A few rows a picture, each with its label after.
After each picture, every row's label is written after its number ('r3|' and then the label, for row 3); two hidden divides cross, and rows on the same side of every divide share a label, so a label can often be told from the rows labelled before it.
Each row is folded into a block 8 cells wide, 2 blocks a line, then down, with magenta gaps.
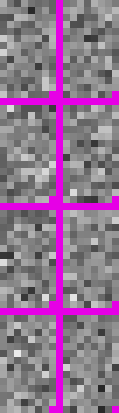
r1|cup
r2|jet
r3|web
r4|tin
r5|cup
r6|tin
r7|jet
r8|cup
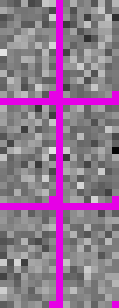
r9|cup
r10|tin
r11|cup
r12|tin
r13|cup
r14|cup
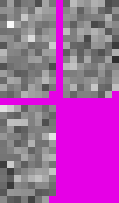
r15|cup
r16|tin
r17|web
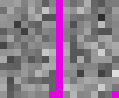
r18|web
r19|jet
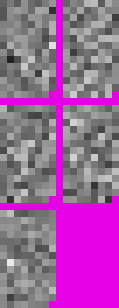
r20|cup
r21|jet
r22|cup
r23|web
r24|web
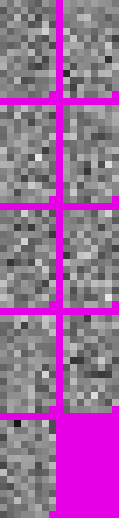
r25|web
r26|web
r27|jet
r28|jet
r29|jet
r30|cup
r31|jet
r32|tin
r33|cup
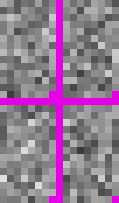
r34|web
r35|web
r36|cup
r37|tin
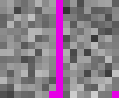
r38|web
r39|jet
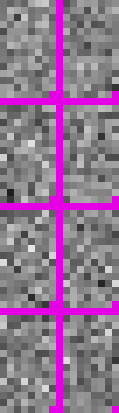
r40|jet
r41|tin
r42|cup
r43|jet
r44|cup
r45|jet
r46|web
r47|tin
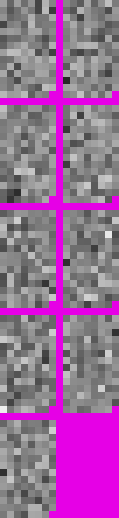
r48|cup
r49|jet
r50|web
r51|web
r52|jet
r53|tin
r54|cup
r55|tin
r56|tin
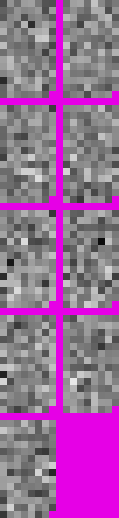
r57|tin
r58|tin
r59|web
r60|web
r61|jet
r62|jet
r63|web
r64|jet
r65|jet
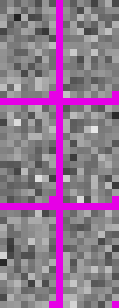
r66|jet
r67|web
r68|web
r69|jet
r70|tin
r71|jet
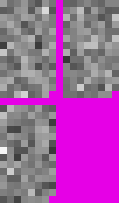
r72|cup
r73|cup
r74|tin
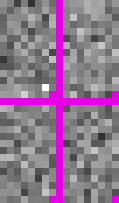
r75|cup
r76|tin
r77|cup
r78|jet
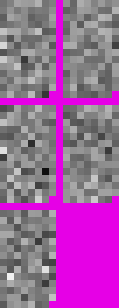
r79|tin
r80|tin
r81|tin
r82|jet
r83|jet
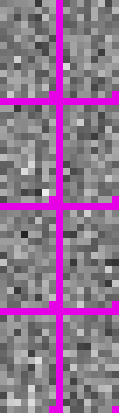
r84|jet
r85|web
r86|cup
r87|web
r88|cup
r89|jet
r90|jet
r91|web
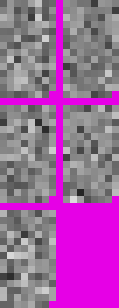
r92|tin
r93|cup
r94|cup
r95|tin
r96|cup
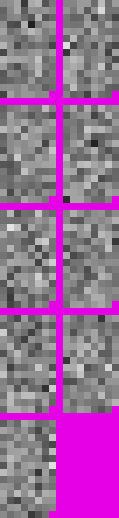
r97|tin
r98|tin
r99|cup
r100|jet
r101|web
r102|tin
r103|jet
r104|cup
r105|cup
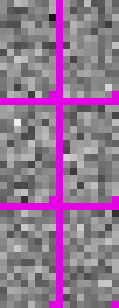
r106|tin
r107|cup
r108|web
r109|cup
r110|jet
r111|web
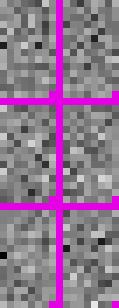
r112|cup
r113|jet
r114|web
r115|web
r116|cup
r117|jet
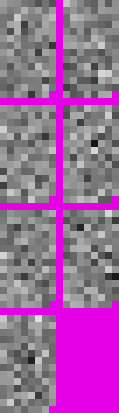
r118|web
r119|web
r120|jet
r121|jet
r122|jet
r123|jet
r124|tin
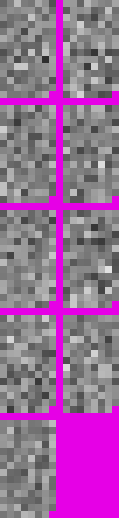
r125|web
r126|jet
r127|jet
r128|tin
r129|cup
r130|jet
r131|cup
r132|cup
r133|cup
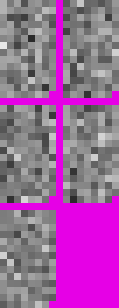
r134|tin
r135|web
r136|cup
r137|web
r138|tin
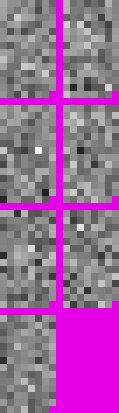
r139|web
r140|cup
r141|tin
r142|tin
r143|cup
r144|web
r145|cup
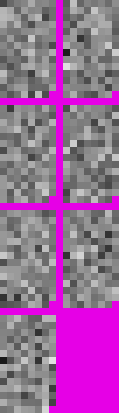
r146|web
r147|tin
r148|cup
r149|tin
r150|tin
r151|cup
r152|cup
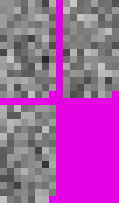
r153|tin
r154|web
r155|web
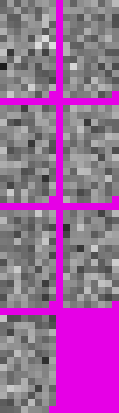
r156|jet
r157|jet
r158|tin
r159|web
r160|tin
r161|web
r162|cup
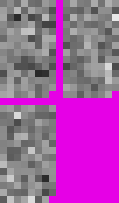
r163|jet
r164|cup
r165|jet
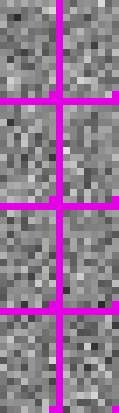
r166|jet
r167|tin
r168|jet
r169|tin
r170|tin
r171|jet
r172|cup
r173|jet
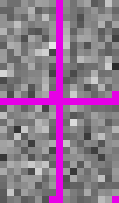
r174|cup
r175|jet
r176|tin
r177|web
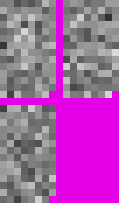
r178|cup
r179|web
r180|tin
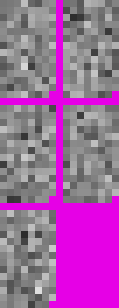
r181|cup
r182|jet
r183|web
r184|web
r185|web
